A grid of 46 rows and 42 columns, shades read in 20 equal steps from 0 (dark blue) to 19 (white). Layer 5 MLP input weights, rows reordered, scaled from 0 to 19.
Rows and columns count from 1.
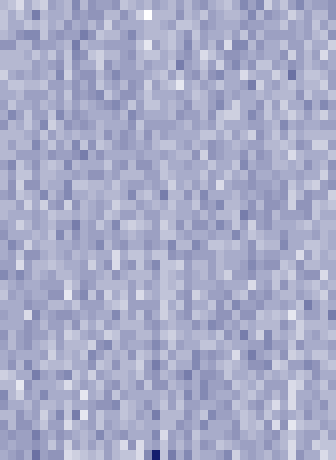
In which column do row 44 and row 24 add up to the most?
21
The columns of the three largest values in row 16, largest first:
37, 26, 42
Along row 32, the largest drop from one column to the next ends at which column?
5
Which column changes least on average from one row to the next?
24
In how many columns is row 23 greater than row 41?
16
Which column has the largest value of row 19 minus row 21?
28
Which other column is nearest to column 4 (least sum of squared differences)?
34
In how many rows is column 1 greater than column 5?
27
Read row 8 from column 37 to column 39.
7 12 14
